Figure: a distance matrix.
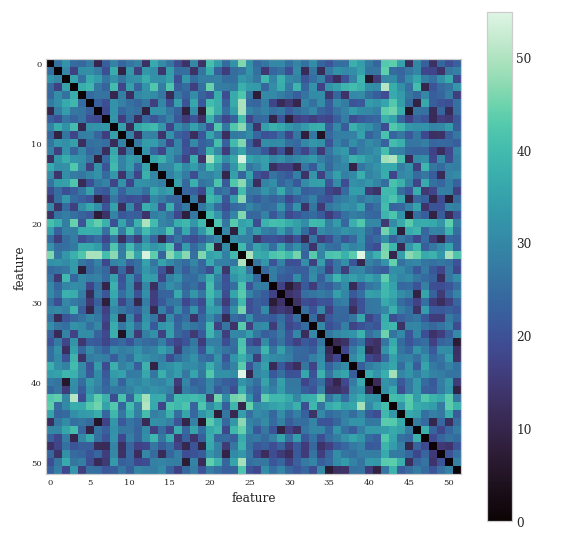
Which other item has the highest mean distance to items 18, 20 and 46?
12
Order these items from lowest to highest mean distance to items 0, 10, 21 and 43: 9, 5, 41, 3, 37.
9, 41, 37, 3, 5
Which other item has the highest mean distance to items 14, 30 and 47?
42
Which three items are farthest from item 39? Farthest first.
24, 43, 20
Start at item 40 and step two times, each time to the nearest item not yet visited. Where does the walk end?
36
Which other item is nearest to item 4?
26
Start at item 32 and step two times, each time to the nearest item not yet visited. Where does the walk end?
34
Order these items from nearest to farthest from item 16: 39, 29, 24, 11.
11, 39, 29, 24
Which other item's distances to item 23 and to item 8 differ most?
21
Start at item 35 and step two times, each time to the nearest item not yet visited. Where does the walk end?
41
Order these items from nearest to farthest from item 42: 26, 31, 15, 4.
4, 26, 15, 31
